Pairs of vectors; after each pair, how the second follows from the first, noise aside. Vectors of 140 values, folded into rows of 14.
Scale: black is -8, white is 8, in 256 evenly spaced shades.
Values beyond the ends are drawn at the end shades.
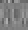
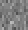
shuffled.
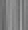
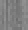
reversed, negated, shrunk.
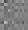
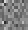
negated, scaled up.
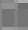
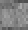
negated.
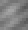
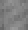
wrapped around, shrunk.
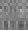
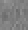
wrapped around, shrunk.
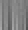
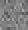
shuffled.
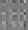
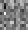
wrapped around, scaled up.
